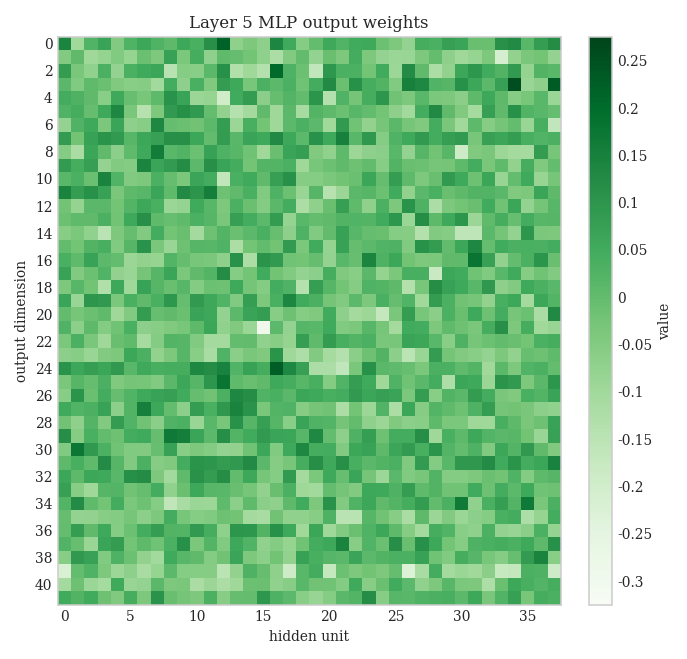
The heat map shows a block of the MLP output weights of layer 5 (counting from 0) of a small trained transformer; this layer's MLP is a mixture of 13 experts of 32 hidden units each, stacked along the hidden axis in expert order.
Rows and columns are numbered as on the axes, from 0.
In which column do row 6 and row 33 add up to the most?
7
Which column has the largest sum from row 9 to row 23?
16
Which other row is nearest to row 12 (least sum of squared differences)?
33
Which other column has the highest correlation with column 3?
10
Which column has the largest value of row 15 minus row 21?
15
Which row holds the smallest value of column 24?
20
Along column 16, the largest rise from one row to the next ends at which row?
2
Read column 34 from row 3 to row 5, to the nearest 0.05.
0.25 -0.05 0.1
